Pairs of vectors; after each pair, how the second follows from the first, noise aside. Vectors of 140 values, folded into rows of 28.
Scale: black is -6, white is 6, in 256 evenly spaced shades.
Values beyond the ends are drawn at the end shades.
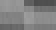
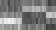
wrapped around, negated, scaled up.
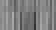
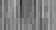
reversed.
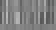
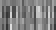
reversed, scaled up.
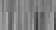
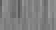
reversed, shrunk.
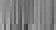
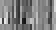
wrapped around, scaled up.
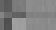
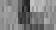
wrapped around, scaled up.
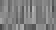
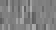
negated, partly zeroed.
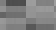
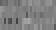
wrapped around, partly zeroed.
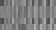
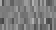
sign-scrambled.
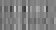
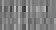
copied.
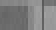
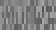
sign-scrambled.
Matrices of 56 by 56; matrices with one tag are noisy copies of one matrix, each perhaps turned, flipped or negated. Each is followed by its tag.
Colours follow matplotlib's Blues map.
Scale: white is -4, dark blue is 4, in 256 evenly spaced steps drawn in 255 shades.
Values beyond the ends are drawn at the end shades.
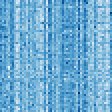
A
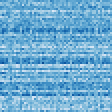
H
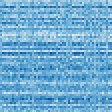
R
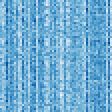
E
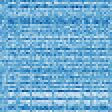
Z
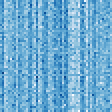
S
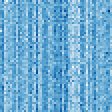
S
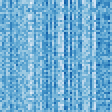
H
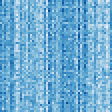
A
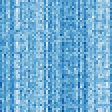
A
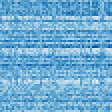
H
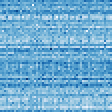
A
